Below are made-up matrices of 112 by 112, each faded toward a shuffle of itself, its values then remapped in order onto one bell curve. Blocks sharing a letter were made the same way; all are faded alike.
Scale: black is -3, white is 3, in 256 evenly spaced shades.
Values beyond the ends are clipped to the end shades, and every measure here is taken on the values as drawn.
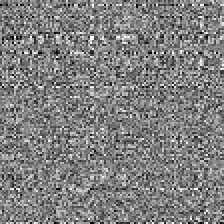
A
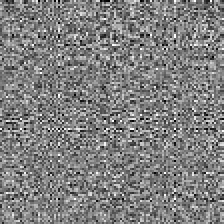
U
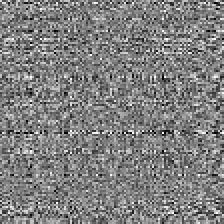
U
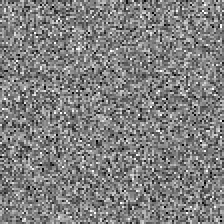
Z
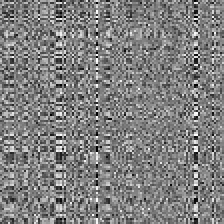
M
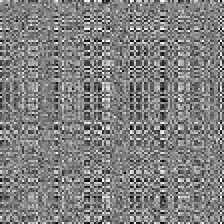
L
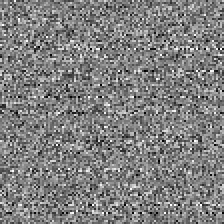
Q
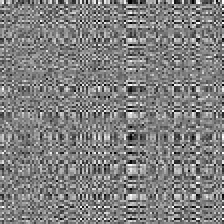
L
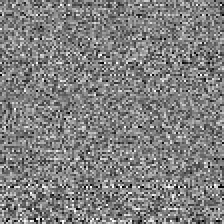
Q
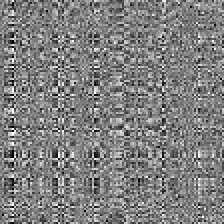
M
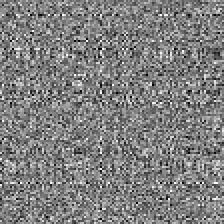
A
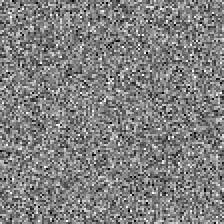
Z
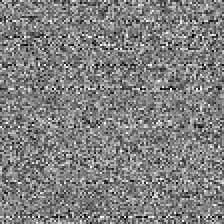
Q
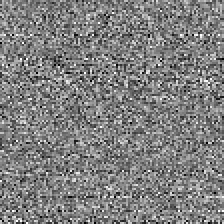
Q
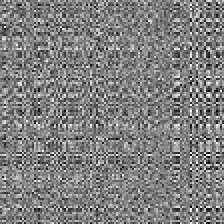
M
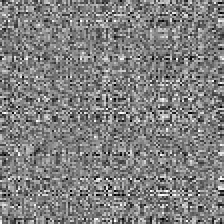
U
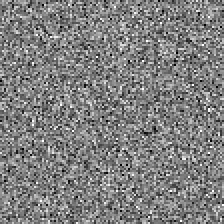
Z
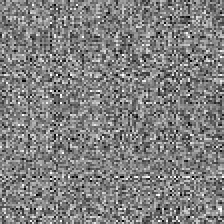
A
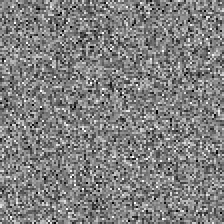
Z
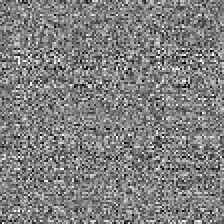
A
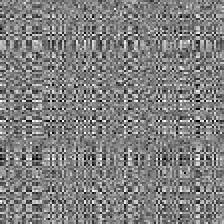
L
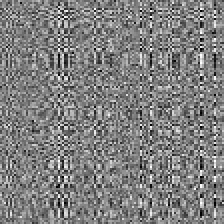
M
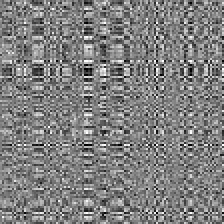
L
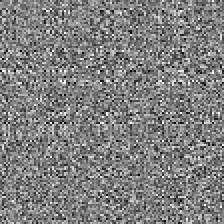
A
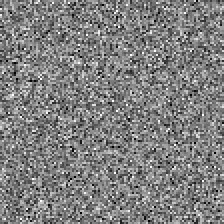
Z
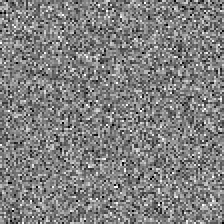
Z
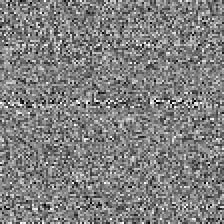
Q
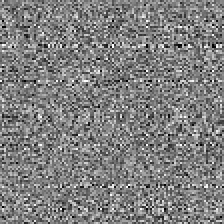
A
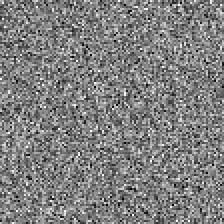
Z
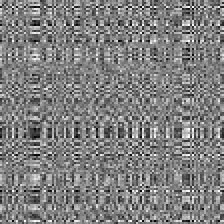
L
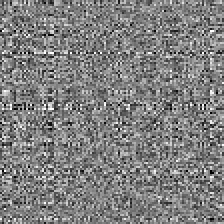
U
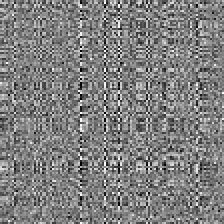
M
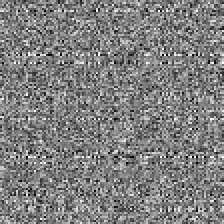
A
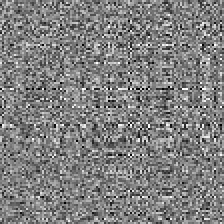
U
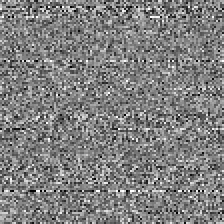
Q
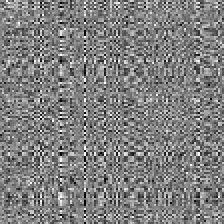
M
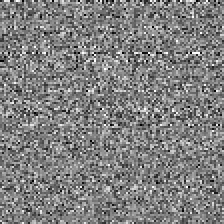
Q
